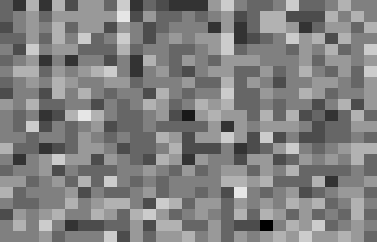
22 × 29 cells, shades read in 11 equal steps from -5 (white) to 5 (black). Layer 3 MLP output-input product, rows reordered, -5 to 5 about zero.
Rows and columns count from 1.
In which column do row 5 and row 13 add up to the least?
18
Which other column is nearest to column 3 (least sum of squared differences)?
29
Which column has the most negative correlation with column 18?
28
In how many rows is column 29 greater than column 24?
7
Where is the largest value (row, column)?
21, 21
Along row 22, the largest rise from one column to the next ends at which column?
10
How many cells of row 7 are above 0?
9
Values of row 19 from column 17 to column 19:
-1 1 -1
